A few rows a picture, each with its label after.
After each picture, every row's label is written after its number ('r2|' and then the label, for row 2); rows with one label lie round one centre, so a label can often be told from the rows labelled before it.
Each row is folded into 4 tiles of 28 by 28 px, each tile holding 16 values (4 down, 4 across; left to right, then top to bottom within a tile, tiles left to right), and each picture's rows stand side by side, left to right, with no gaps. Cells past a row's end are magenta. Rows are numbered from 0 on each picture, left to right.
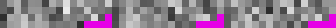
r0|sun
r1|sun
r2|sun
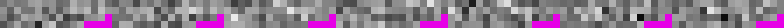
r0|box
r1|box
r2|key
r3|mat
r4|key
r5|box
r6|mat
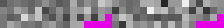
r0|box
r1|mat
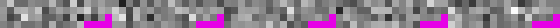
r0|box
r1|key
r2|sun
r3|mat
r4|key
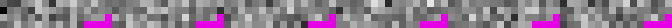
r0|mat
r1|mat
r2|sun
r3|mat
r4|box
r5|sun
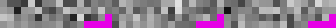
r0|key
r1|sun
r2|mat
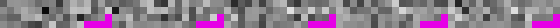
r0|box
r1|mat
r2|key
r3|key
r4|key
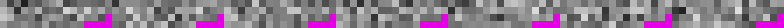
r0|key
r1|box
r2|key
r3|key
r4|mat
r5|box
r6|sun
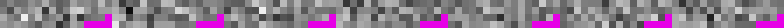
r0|box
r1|key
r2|mat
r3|key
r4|mat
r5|sun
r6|key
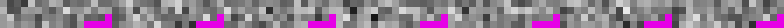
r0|key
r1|sun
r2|box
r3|key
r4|key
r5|sun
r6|sun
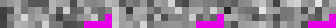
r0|sun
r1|key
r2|mat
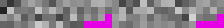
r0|mat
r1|key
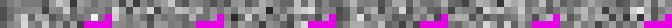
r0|sun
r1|key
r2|box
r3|sun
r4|mat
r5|box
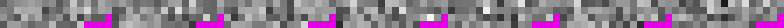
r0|box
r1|sun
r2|box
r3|sun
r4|mat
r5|sun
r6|mat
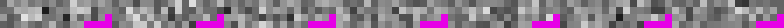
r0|box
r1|sun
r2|mat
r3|key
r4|box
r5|sun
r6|key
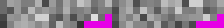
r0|sun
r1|sun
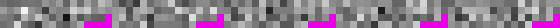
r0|box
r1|key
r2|box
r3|box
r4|box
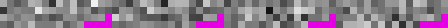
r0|mat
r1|mat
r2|box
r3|sun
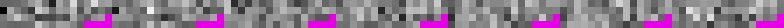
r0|mat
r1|mat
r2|key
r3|box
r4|sun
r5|sun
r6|box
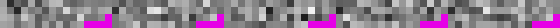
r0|key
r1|mat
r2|box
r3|mat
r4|mat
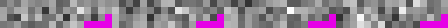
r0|box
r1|key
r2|key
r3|sun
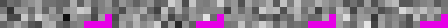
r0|box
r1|sun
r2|mat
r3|key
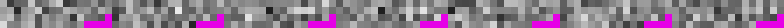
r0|key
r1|sun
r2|box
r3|box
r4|mat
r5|sun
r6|box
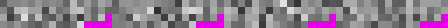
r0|box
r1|box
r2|key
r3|box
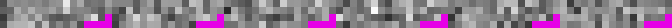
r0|sun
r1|sun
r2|mat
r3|mat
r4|sun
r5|key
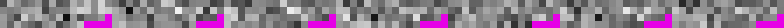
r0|box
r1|key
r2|key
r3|key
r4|sun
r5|key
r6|key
